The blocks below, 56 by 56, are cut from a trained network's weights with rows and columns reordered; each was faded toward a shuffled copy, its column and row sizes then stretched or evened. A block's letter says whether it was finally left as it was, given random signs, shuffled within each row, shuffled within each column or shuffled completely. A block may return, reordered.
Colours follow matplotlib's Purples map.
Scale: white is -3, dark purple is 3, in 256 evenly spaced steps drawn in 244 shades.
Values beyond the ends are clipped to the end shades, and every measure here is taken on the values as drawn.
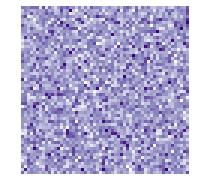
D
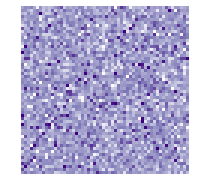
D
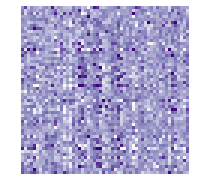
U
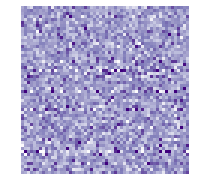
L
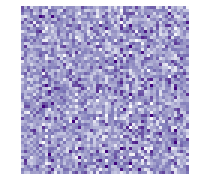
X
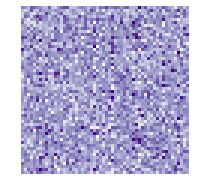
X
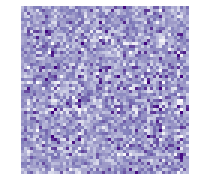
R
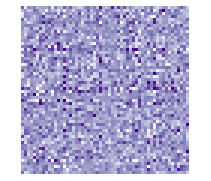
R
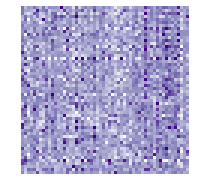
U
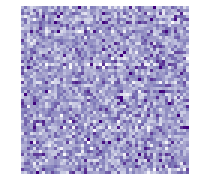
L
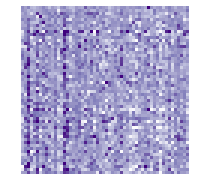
U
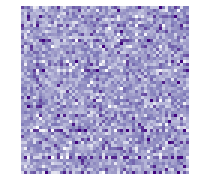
L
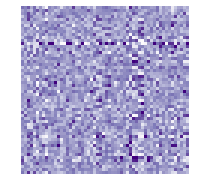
U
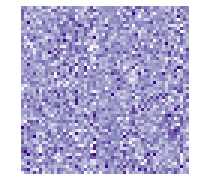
X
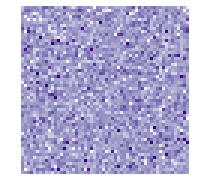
D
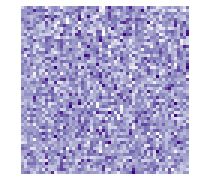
X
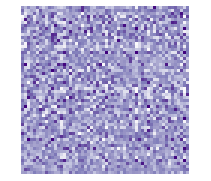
U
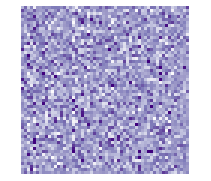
X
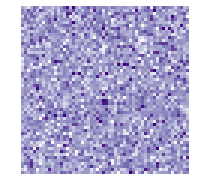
D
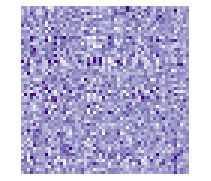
U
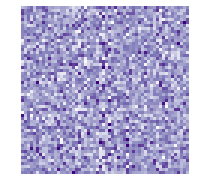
X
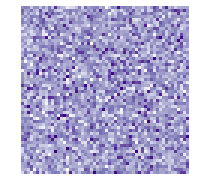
D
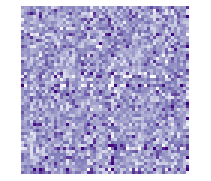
R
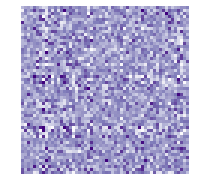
R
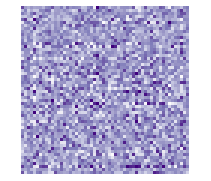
R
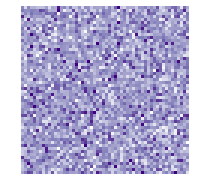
D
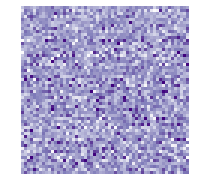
L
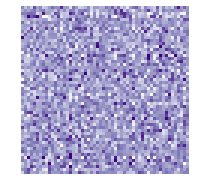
R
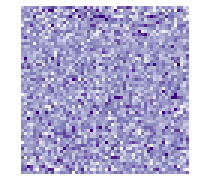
L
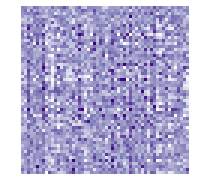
U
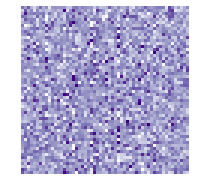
X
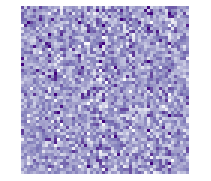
X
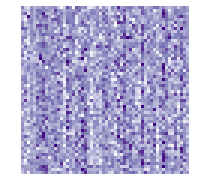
X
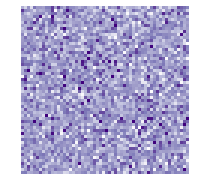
D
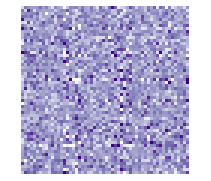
R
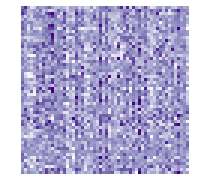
U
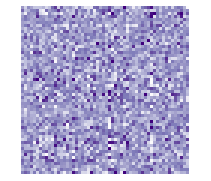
R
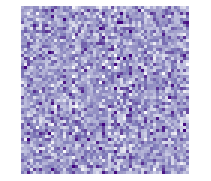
X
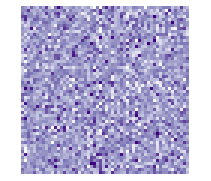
X
